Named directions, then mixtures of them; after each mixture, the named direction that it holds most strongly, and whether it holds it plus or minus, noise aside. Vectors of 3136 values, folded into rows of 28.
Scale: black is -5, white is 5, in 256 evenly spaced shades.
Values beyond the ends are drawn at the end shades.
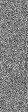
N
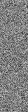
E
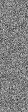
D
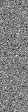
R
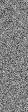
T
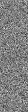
E, plus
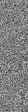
E, plus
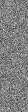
D, plus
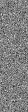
R, minus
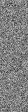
E, plus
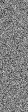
T, plus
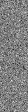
R, plus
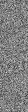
N, minus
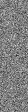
R, minus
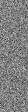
D, plus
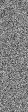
T, plus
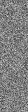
E, minus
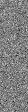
R, minus
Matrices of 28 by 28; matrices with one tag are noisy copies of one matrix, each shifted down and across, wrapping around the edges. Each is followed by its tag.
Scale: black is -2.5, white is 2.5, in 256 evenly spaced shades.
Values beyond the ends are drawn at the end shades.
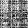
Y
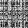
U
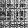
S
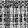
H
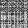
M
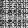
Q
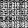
Q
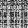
U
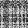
H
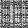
M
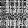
H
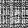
M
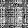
Y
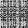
M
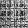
S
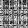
S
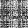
Y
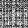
M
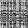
M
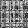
S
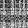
H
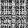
U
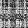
H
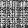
Q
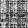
Y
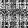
H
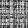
U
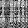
H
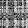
H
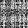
H
